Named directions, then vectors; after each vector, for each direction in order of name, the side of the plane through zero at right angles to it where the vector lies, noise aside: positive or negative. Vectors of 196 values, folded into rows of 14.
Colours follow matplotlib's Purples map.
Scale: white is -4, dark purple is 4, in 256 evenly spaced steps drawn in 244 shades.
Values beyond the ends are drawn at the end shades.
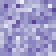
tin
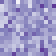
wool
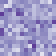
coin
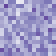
negative, positive, positive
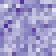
positive, negative, positive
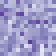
positive, positive, negative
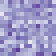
negative, negative, positive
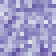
negative, negative, positive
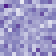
negative, positive, negative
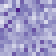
positive, negative, positive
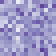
positive, positive, positive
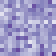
negative, negative, positive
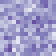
positive, positive, positive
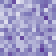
negative, positive, positive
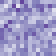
positive, negative, positive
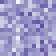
positive, positive, positive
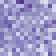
positive, negative, negative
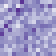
positive, negative, positive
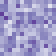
positive, positive, negative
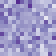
positive, negative, negative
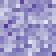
negative, negative, positive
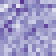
positive, negative, positive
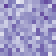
negative, positive, positive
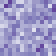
negative, positive, positive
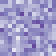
positive, positive, positive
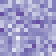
positive, positive, positive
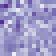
negative, positive, negative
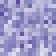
positive, positive, negative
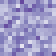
negative, negative, positive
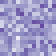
positive, positive, positive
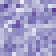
negative, positive, negative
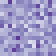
negative, negative, negative
